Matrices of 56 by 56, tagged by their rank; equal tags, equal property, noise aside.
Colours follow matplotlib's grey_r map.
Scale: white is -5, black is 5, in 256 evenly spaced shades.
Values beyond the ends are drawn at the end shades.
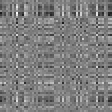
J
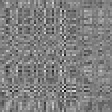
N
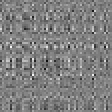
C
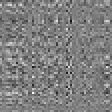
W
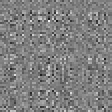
W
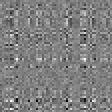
N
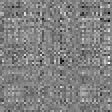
W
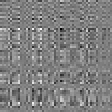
N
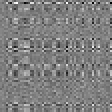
J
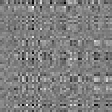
N
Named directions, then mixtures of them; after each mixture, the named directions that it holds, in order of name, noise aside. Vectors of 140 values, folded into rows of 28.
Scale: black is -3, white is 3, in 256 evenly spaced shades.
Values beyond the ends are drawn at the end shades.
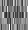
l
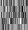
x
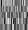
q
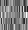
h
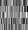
h, l.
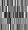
l.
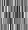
h, l.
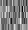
h, x.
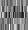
l, x.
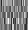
q.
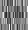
l.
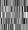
h.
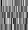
q.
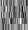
x.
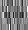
l.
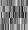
l, x.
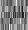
l, x.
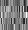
h.
